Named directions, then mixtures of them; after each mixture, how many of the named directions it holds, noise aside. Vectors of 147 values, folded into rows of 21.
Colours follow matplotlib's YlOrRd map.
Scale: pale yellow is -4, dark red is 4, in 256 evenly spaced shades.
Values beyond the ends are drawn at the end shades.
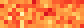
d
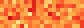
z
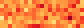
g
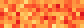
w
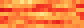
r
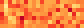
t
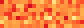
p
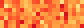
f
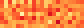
four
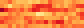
one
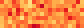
two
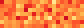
one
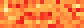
two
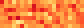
three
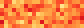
four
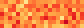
one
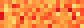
two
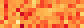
four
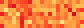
four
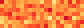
two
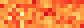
one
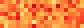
four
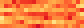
two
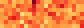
two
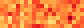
two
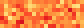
four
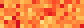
two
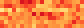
four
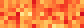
four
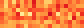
four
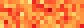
four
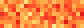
one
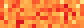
three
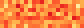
four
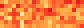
one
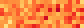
three
